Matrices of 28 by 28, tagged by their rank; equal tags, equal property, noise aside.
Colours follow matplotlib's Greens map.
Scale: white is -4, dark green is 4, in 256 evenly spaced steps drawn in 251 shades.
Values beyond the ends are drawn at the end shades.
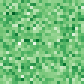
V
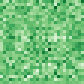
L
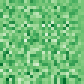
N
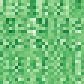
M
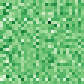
L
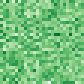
L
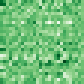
N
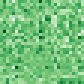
L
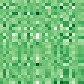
M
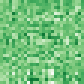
N
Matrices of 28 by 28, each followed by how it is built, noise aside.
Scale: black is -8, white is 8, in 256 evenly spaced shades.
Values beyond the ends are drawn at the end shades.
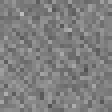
Toeplitz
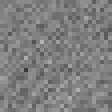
Hankel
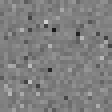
sparse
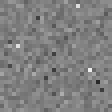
sparse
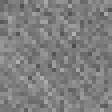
Toeplitz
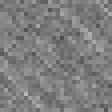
Toeplitz
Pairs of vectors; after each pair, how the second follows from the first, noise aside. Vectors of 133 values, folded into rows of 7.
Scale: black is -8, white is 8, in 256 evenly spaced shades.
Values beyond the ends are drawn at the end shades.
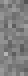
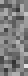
wrapped around, scaled up.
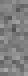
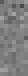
reversed, negated, partly zeroed.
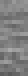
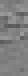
reversed, negated, partly zeroed.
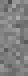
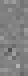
wrapped around, partly zeroed.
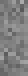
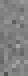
reversed, negated, partly zeroed.
